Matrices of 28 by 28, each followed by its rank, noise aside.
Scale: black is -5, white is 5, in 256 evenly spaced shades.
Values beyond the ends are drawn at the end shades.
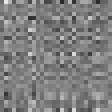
two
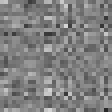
three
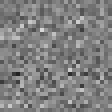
six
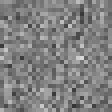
eight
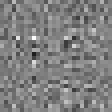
four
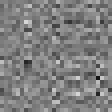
four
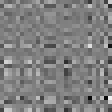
two
